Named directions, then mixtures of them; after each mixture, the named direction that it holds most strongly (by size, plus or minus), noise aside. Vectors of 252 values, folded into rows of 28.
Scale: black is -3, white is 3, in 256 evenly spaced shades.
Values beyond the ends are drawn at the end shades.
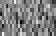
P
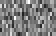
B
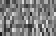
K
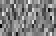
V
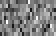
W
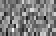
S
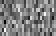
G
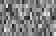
G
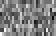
K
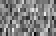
S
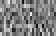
K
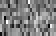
W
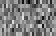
B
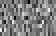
B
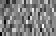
K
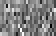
W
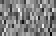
G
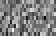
S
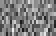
S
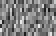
V
